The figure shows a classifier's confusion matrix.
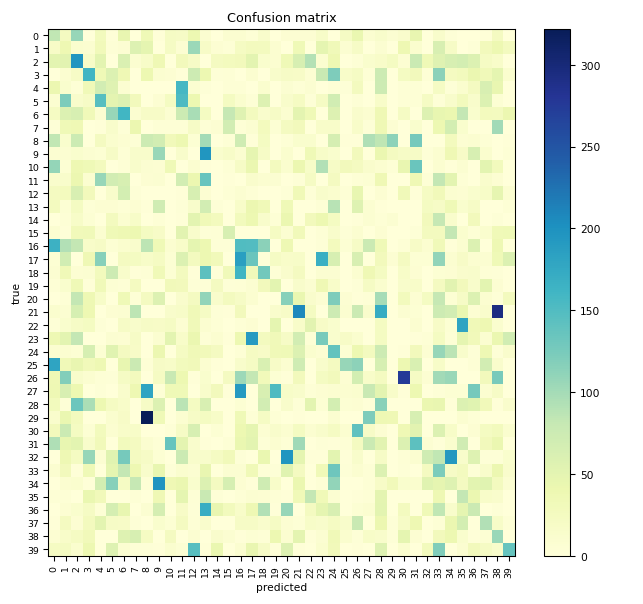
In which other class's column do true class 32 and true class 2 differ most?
20
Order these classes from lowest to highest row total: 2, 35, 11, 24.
35, 11, 24, 2
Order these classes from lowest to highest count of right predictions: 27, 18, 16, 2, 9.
27, 9, 18, 16, 2
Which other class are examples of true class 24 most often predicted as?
33
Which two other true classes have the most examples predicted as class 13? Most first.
9, 36
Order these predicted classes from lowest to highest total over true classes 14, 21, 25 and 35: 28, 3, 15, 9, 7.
15, 9, 3, 7, 28
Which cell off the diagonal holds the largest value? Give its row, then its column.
29, 8
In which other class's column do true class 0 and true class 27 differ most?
16
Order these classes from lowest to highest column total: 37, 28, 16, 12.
37, 12, 16, 28
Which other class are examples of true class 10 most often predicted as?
31
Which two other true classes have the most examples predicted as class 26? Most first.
30, 25
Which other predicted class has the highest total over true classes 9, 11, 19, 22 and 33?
13
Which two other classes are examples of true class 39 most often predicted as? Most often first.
12, 33
